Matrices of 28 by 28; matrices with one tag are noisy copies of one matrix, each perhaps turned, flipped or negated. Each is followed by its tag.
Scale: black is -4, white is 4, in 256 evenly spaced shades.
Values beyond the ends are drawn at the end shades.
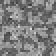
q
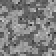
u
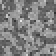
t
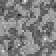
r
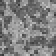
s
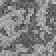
s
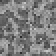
q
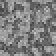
q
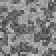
u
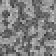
t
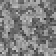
u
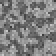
t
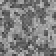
u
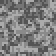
u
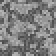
u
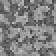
q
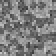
t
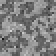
r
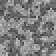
r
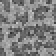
q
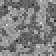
s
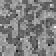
t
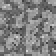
q
